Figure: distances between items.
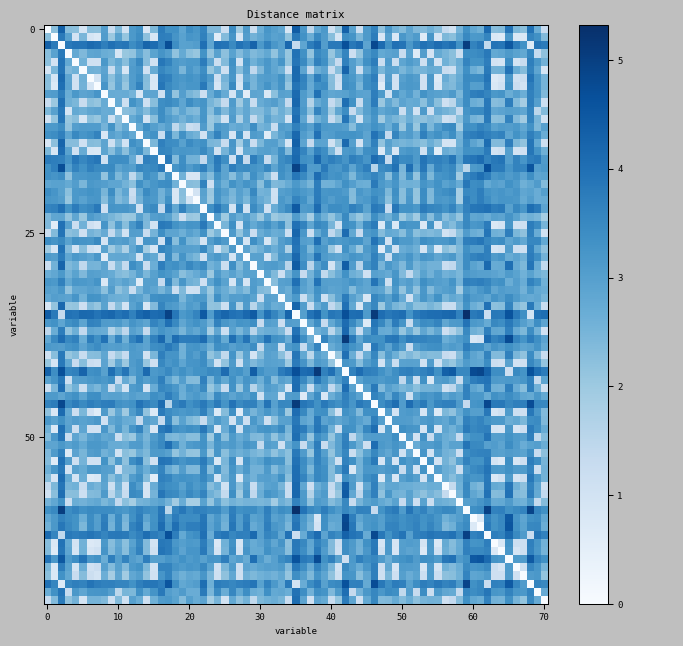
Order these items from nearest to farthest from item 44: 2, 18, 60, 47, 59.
47, 60, 18, 59, 2
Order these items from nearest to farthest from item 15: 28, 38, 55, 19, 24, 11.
55, 24, 11, 28, 19, 38
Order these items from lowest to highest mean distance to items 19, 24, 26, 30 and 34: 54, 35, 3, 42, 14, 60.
14, 3, 54, 60, 42, 35
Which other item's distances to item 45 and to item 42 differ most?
36
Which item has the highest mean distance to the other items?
35
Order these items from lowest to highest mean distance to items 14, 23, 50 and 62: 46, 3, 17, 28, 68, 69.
3, 69, 68, 28, 17, 46
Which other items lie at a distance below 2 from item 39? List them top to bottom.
30, 33, 36, 45, 51
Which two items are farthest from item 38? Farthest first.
42, 65
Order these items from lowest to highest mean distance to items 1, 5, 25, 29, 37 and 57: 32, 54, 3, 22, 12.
3, 54, 32, 12, 22
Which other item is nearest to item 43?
54
